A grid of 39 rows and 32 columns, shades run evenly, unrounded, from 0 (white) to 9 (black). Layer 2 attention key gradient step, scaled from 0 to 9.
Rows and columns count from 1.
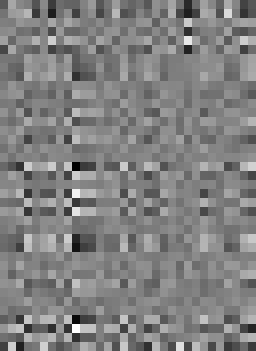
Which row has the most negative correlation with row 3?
4
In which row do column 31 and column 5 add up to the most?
2
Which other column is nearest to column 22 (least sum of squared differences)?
15
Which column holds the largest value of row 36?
10
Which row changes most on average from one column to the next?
39
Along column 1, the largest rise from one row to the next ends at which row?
6
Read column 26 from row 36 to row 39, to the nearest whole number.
2 6 3 4
